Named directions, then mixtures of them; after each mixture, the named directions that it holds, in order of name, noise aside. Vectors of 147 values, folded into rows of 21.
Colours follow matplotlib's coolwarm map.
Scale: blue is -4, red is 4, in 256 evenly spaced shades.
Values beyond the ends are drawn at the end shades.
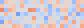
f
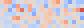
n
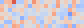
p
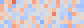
p.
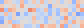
f.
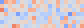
f, p.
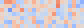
n, p.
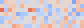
f.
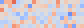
f, p.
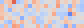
p.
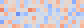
f.
